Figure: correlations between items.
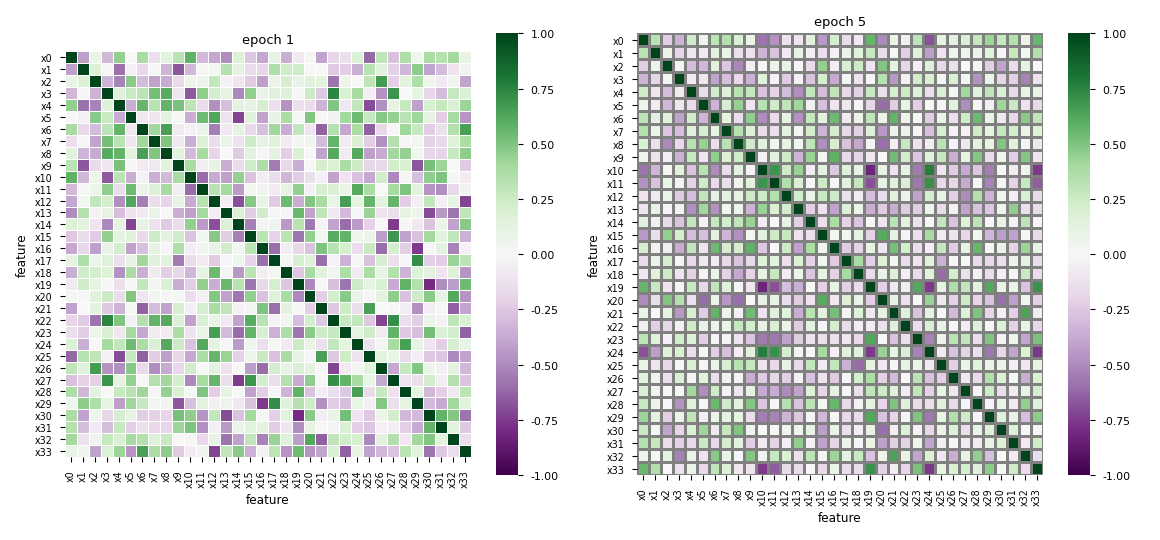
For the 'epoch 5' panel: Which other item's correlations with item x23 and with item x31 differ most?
x13
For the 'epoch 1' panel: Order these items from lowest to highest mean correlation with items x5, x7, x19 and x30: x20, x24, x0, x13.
x13, x0, x20, x24
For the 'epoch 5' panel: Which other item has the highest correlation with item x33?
x19
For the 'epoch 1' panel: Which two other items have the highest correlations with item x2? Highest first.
x26, x5
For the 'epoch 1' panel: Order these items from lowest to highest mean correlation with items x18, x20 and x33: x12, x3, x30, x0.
x0, x30, x12, x3
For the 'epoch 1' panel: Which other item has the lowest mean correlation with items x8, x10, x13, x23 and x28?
x1
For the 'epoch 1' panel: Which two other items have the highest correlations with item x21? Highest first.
x25, x16
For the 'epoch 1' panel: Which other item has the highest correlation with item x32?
x20
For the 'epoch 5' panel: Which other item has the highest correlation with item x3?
x20
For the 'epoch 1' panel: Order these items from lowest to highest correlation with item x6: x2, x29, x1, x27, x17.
x2, x1, x27, x29, x17
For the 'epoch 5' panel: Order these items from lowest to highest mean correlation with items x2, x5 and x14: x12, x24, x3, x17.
x3, x17, x24, x12
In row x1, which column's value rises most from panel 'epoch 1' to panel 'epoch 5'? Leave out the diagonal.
x0
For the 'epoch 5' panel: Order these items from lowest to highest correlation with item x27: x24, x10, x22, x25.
x10, x24, x22, x25
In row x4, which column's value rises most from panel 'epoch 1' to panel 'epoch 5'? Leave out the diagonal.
x25
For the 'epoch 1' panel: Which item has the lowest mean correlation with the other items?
x14
